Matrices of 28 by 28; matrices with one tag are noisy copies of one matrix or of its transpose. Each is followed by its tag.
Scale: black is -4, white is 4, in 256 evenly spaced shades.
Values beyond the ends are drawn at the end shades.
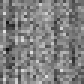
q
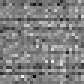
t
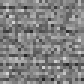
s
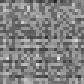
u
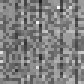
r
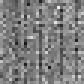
r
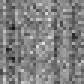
q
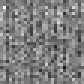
s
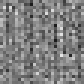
s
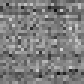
q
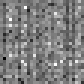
t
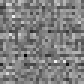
s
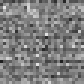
u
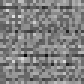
s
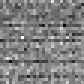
r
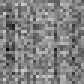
q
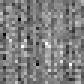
t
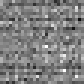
t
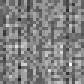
t
